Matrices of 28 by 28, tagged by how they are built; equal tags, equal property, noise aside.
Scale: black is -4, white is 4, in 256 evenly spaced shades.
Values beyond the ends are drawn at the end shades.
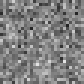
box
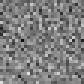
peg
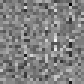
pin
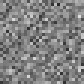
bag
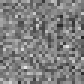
box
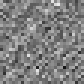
bag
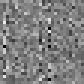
pin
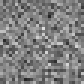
peg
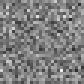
peg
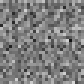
peg
